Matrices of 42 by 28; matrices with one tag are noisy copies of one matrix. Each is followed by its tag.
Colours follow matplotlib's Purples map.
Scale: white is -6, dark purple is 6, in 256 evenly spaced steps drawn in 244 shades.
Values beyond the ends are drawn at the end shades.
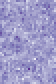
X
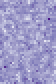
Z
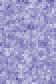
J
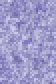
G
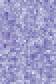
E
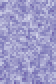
Z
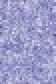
X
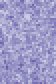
Z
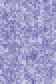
E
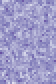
J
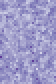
Z
